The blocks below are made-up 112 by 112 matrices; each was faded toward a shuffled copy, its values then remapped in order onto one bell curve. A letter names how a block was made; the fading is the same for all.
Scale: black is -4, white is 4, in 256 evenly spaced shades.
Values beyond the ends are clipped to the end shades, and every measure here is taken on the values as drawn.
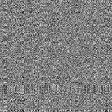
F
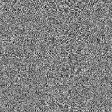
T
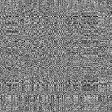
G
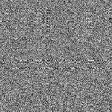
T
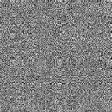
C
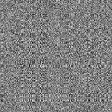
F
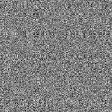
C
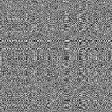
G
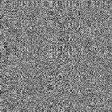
C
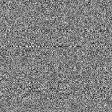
T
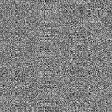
C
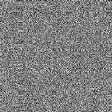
T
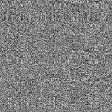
C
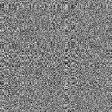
F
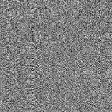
C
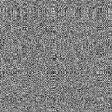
F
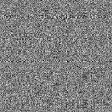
T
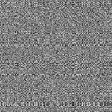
G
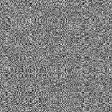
F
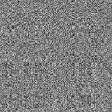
C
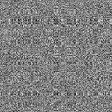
F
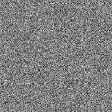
T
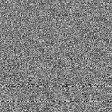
T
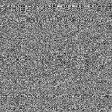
T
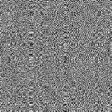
F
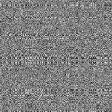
G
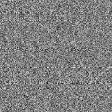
T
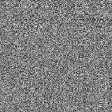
T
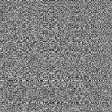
G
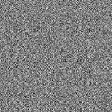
C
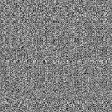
C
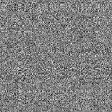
T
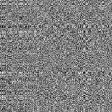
F
